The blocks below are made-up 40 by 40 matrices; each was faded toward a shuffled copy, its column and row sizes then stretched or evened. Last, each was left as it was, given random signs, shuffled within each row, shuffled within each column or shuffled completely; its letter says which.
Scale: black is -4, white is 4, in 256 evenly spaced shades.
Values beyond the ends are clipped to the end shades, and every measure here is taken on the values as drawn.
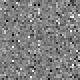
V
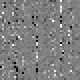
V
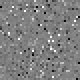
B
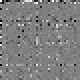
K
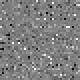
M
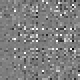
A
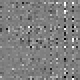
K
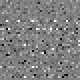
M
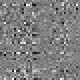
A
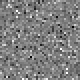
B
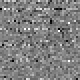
M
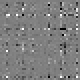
K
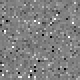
B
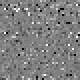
M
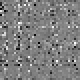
K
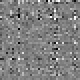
K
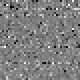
M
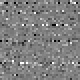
M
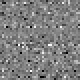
M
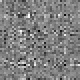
A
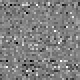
M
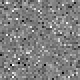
B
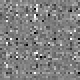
K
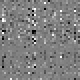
K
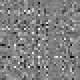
K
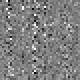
V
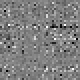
K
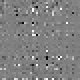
K
